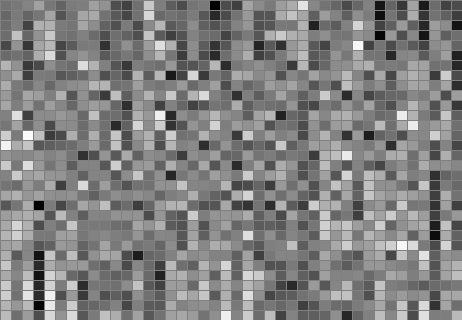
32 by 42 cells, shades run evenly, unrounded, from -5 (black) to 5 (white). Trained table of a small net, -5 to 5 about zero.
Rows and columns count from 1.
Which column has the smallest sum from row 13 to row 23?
40
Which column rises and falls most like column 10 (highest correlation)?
34
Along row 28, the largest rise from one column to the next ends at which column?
5
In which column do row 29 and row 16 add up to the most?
32
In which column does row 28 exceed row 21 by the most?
23
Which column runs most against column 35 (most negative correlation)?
14
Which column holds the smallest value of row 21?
4
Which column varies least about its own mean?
9
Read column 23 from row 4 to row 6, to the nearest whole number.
0 1 2
